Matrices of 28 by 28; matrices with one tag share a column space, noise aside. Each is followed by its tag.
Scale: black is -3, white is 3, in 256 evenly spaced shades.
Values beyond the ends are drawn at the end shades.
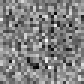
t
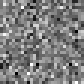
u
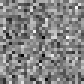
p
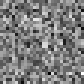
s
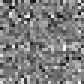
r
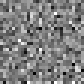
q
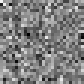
p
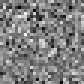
s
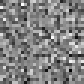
p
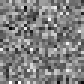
q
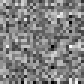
r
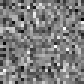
u
